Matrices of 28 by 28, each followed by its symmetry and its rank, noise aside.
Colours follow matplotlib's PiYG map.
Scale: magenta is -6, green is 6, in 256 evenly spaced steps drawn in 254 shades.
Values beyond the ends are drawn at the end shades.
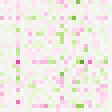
no symmetry, rank three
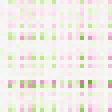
no symmetry, rank one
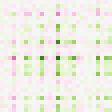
symmetric, rank one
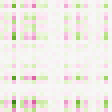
no symmetry, rank one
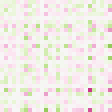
symmetric, rank two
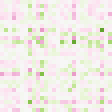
symmetric, rank two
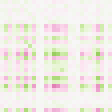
no symmetry, rank one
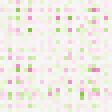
no symmetry, rank three
